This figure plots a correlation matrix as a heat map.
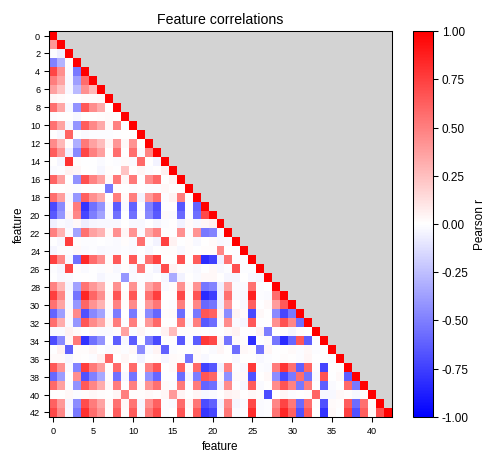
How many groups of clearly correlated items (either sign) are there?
5
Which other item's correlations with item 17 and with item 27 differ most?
40
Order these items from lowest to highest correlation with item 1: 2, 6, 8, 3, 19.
19, 3, 2, 6, 8
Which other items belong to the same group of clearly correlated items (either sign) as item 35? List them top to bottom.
2, 11, 14, 23, 26
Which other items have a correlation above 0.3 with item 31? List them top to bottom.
3, 19, 20, 34, 38
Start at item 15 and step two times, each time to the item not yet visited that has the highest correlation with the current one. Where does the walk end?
33
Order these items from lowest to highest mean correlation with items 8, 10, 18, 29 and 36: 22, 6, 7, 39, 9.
9, 7, 6, 22, 39
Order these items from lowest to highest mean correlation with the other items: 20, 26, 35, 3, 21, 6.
20, 3, 35, 21, 26, 6
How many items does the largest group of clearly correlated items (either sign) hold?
27
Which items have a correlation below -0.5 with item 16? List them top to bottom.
19, 20, 31, 34, 38
